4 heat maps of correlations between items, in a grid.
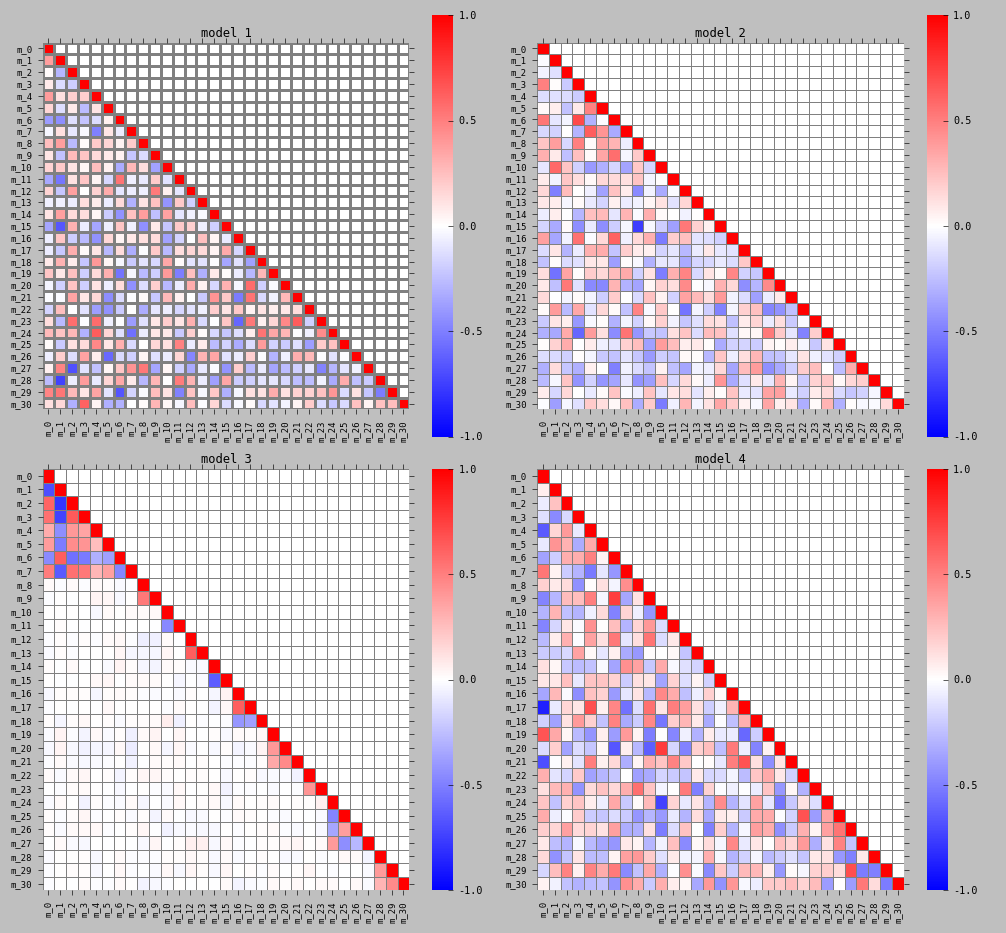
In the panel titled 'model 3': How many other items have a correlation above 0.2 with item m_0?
5
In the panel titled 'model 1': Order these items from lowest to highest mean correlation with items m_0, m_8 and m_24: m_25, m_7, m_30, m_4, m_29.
m_7, m_30, m_25, m_29, m_4
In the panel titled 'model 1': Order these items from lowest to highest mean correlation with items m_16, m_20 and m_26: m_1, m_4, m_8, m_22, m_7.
m_7, m_4, m_8, m_1, m_22
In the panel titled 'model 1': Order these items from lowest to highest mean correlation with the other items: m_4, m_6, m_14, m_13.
m_6, m_13, m_14, m_4
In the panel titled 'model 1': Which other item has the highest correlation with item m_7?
m_27
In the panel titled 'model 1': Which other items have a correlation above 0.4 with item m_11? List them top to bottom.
m_6, m_25, m_28
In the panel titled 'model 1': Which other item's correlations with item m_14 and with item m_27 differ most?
m_2
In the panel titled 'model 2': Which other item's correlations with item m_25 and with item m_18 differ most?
m_27
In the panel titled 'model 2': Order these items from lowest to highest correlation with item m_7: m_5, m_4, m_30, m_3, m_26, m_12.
m_3, m_26, m_12, m_30, m_5, m_4
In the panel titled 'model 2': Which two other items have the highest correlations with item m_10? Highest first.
m_1, m_25
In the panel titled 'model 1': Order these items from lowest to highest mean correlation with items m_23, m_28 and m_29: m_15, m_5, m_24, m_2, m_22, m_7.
m_7, m_22, m_5, m_15, m_24, m_2
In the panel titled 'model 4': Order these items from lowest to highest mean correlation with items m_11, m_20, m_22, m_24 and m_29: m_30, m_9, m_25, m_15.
m_30, m_9, m_15, m_25
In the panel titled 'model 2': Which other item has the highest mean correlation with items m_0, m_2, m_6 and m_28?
m_20
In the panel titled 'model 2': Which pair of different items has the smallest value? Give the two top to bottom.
m_8, m_15
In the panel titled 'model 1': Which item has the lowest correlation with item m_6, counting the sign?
m_29
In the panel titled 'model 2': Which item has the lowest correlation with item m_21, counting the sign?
m_18
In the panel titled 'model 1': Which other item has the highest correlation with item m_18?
m_24
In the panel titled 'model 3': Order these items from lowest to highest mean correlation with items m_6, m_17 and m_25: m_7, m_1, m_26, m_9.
m_7, m_9, m_26, m_1
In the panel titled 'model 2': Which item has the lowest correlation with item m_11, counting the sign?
m_15
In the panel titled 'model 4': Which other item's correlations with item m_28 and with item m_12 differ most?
m_29
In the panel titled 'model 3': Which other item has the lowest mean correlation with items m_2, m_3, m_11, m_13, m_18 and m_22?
m_1
